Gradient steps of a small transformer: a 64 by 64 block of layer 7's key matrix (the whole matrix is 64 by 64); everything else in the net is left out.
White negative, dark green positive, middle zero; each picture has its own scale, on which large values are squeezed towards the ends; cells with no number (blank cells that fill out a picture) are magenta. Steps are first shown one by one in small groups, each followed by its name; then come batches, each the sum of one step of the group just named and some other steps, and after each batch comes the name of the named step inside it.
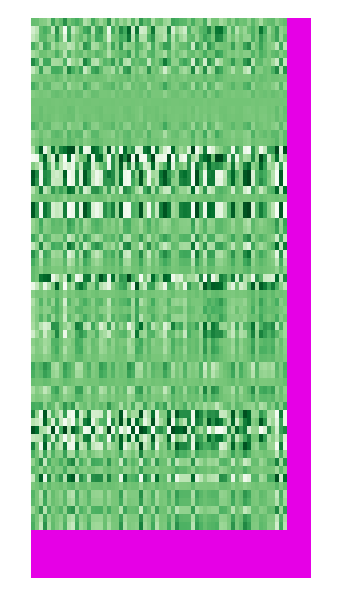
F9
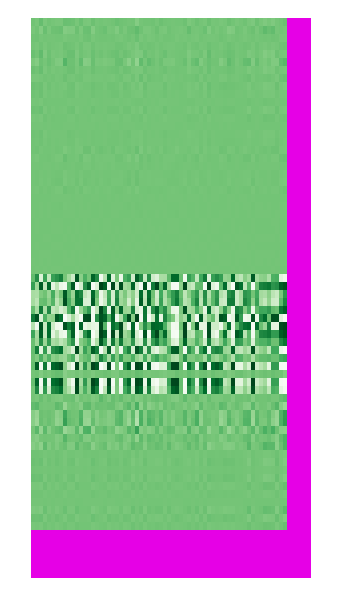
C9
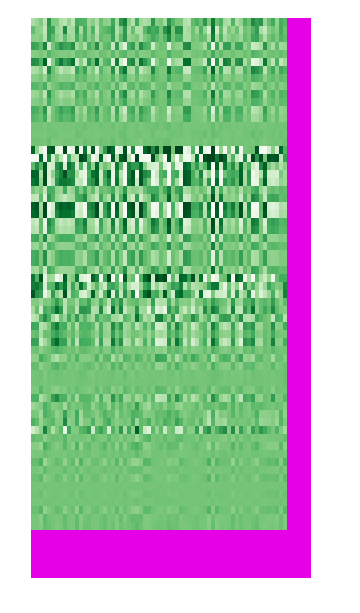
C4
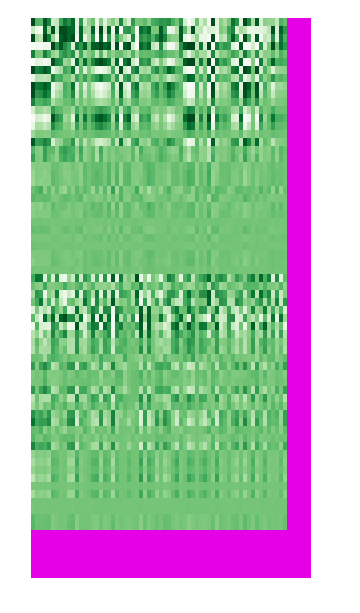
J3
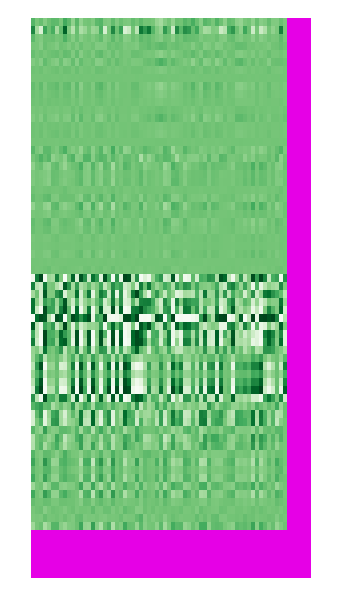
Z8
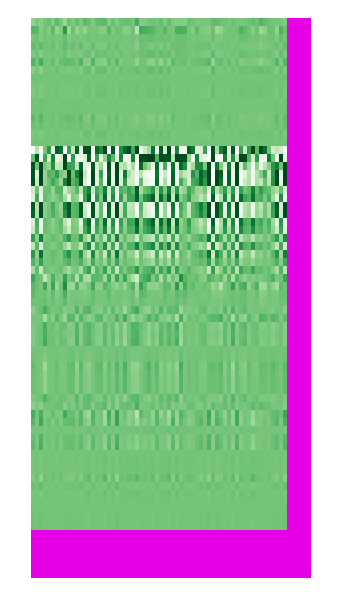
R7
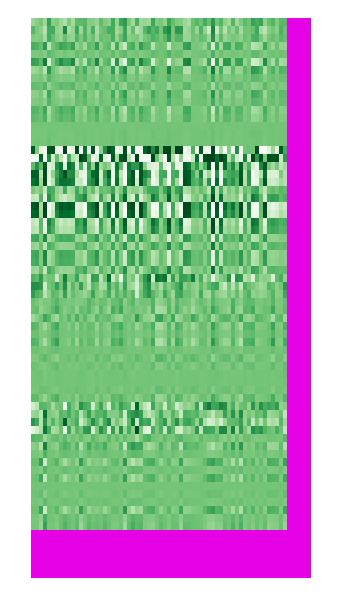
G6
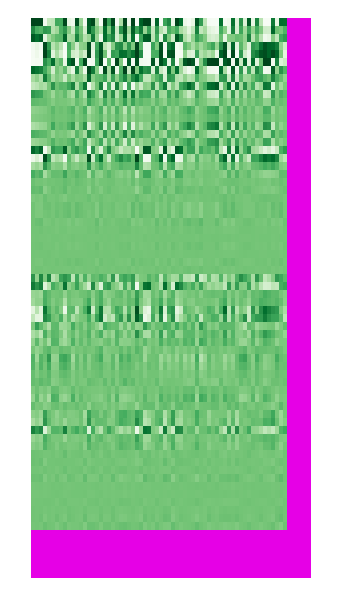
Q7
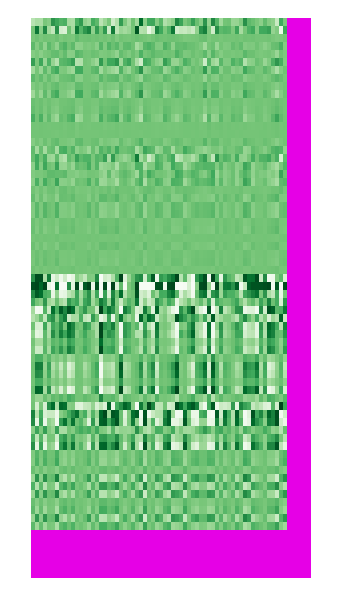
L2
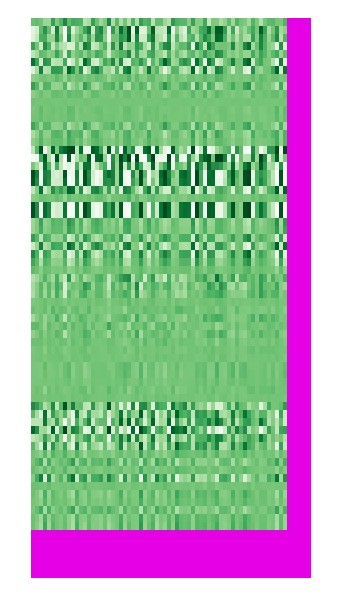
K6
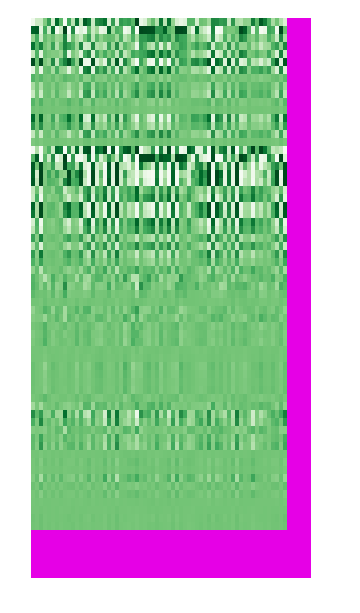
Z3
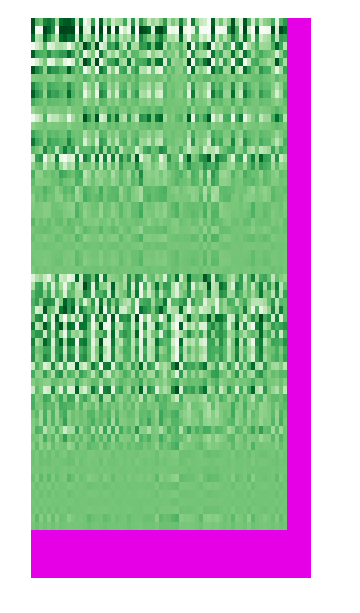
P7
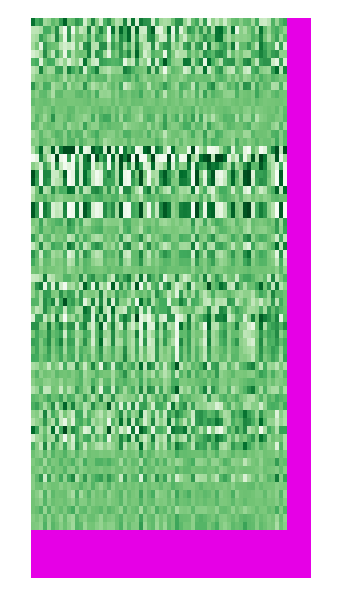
K6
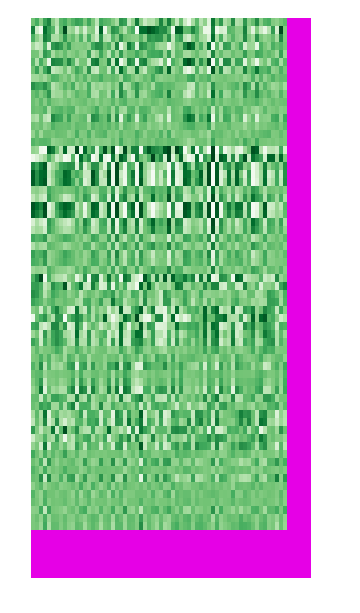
G6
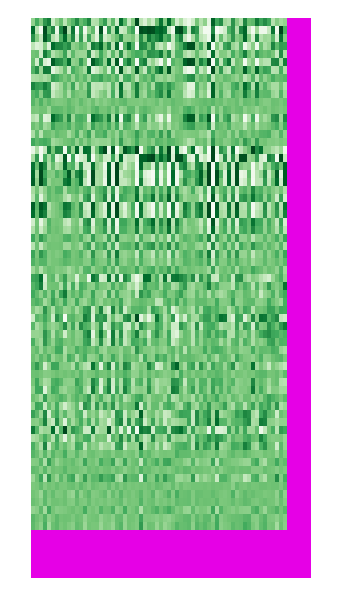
Z3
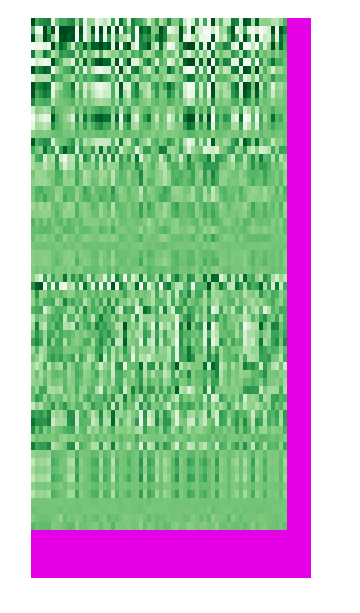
J3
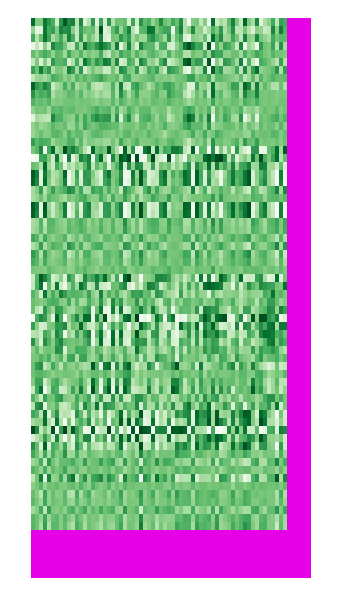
F9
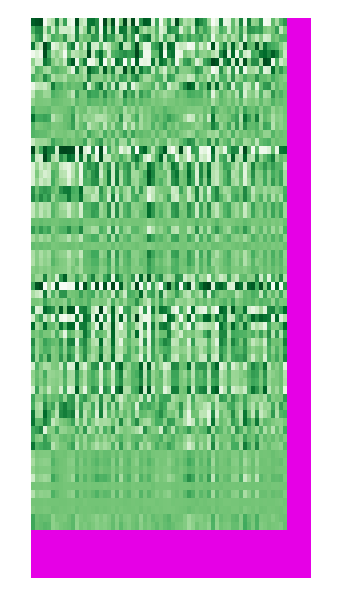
Q7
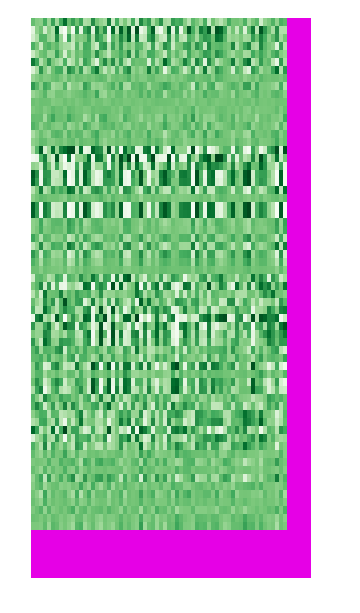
K6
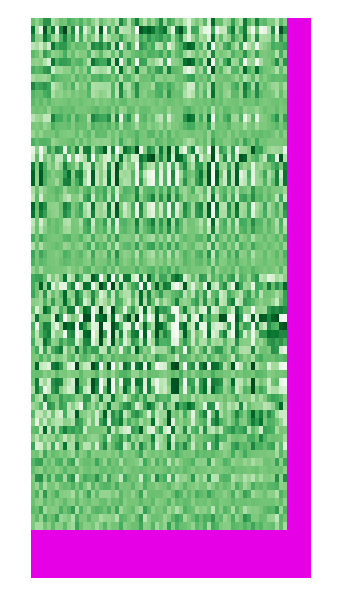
C9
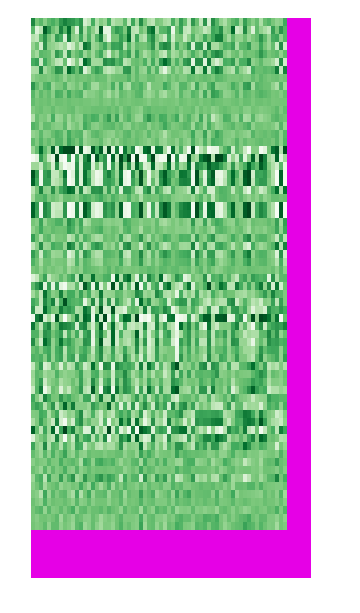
K6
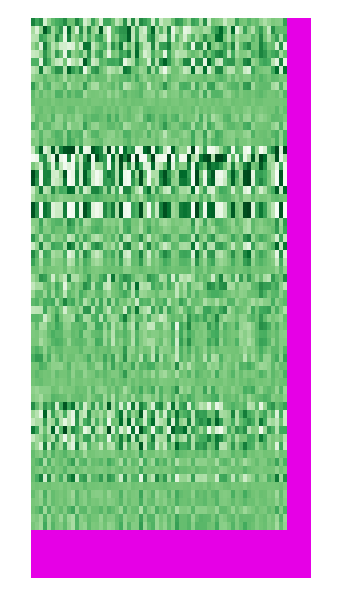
K6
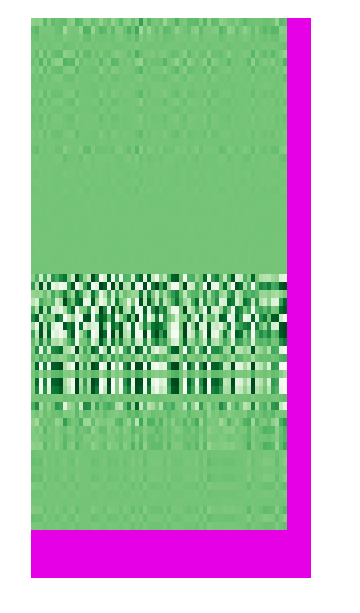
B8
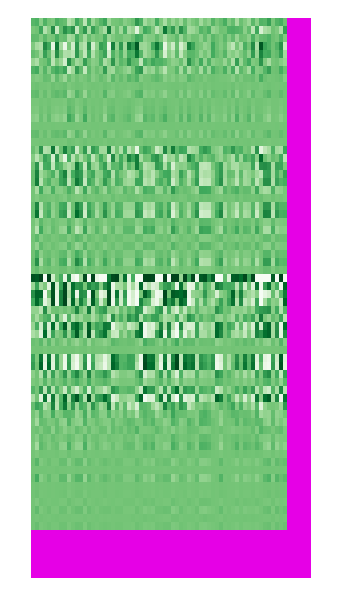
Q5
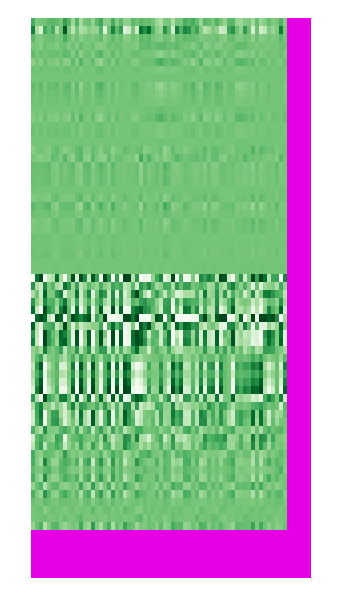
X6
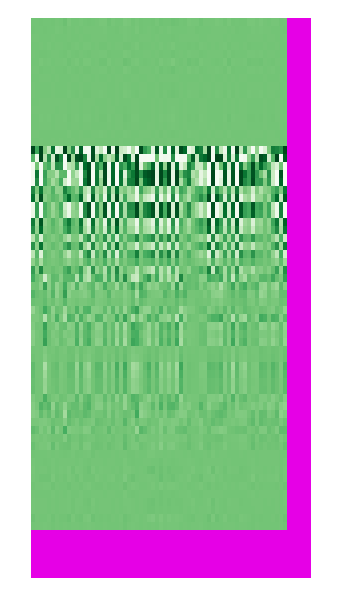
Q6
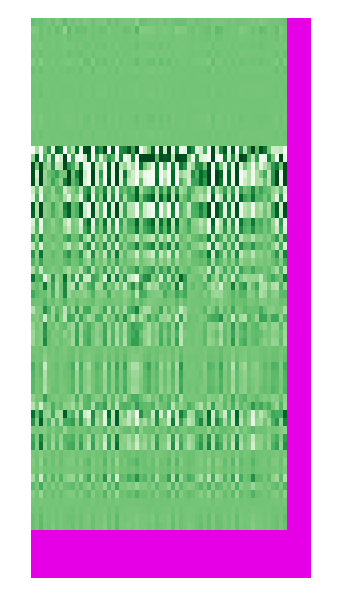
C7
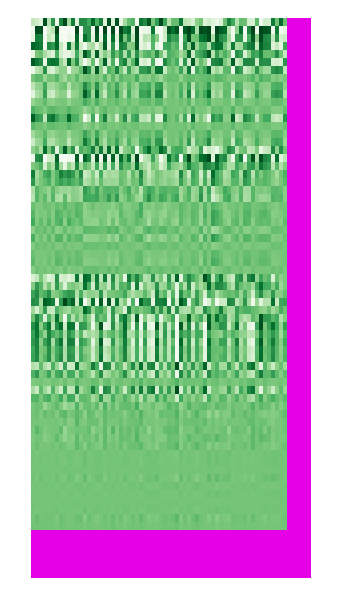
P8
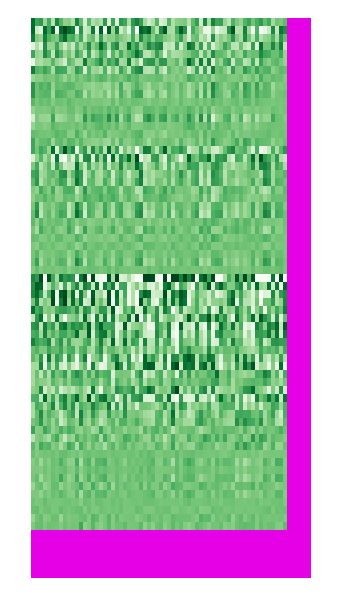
Q5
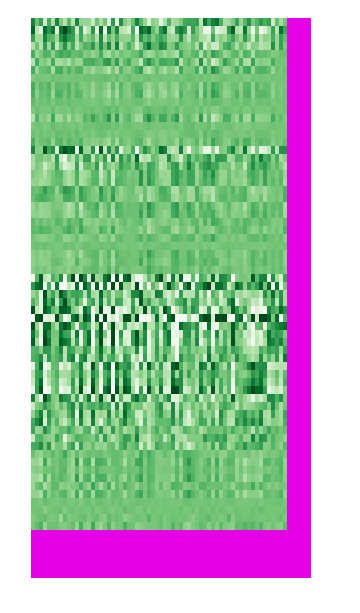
X6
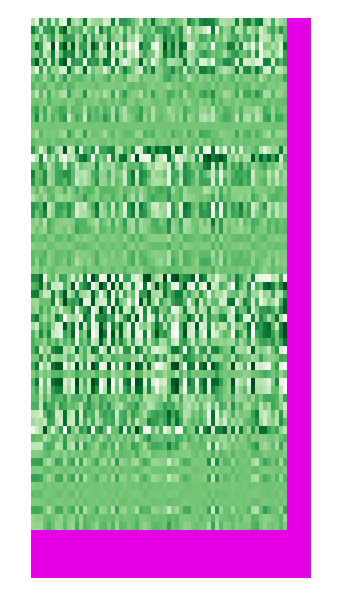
B8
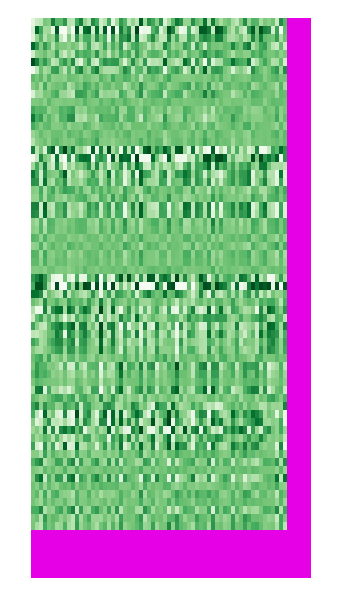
P8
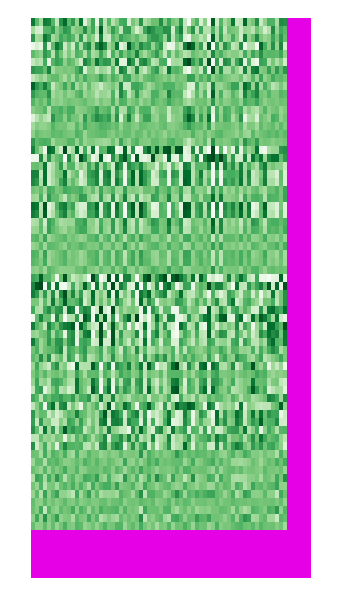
B8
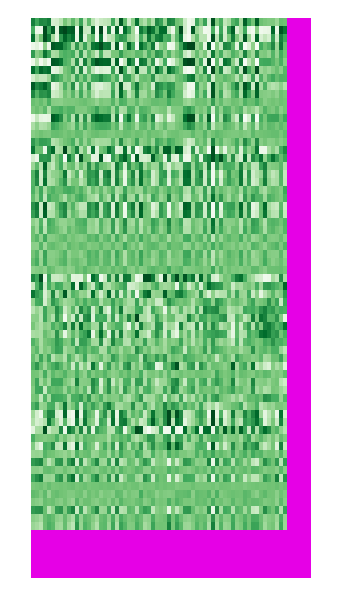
Q5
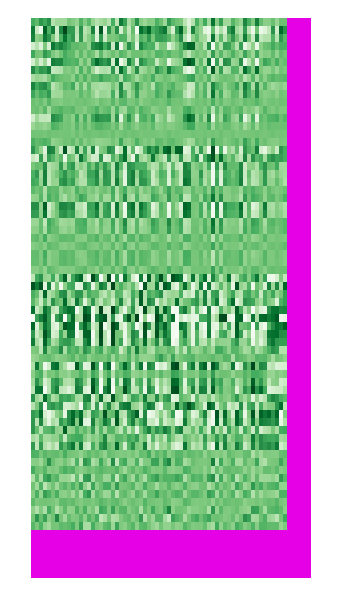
B8
